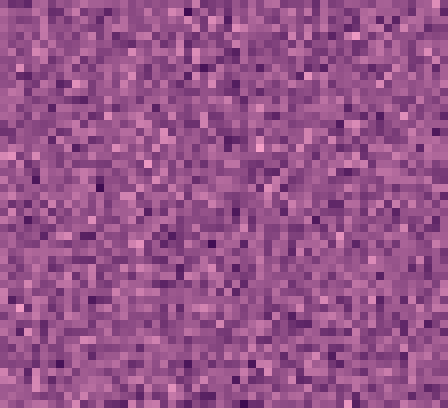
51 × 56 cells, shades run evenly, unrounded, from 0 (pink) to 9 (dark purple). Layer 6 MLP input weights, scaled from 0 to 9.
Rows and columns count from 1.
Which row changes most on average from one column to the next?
26
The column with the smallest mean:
1
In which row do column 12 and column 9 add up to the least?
35
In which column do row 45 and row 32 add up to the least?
40
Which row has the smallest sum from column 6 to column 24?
25
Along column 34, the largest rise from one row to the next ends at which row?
48
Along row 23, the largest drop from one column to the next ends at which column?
6
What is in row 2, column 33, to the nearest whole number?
5
